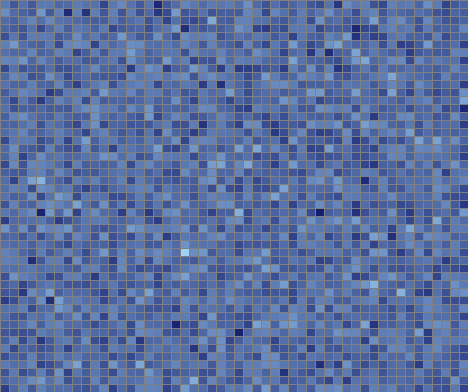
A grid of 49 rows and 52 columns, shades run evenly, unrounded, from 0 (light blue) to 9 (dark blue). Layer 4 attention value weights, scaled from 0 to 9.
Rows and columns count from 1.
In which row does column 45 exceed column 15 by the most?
6
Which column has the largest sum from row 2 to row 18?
32
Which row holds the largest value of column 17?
27
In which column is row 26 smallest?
9
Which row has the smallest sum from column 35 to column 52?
28
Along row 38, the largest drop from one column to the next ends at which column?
7
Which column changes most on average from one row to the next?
52
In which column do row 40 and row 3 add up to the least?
24
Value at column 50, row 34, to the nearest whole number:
6
